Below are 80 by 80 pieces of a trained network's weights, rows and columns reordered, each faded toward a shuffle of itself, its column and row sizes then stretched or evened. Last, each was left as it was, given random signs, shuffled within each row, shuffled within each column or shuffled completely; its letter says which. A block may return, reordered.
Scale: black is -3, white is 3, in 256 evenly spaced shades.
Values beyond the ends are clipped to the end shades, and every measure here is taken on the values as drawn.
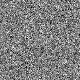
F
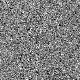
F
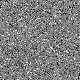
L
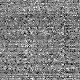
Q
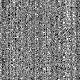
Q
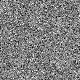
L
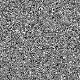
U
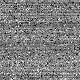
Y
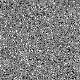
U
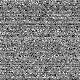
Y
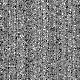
F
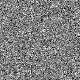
F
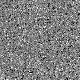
L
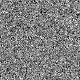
Y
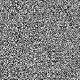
Q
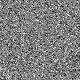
L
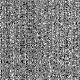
Q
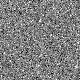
L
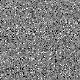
U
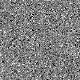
U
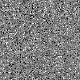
U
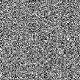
Q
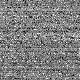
Y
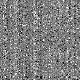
Q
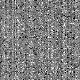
Q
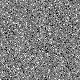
L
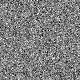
L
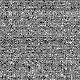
Q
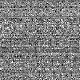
Q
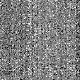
Q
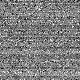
Y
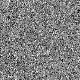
F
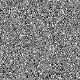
U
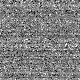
Y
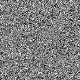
U
